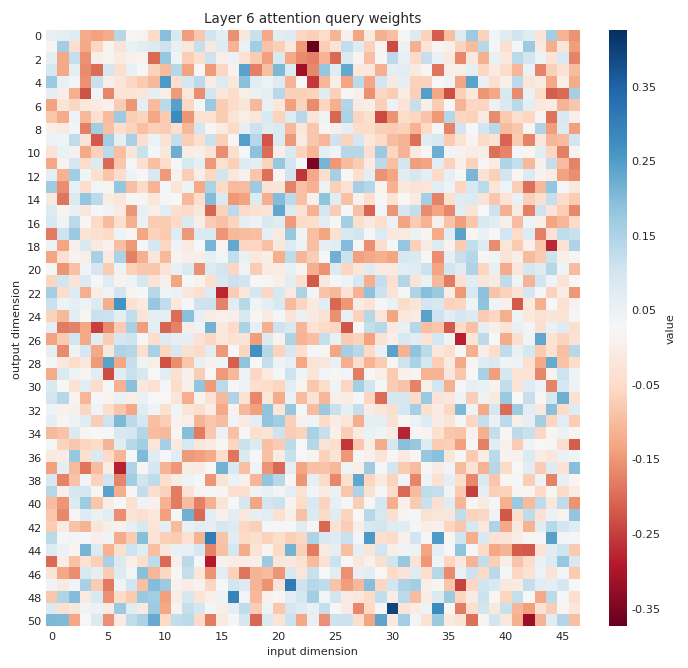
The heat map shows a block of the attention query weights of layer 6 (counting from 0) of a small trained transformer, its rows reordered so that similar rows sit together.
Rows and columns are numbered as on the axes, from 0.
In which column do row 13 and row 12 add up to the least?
22
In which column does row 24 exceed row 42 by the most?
33
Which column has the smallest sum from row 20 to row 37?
26
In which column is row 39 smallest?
37
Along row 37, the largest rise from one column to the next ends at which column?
7
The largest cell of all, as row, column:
49, 30
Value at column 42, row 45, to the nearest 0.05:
-0.05
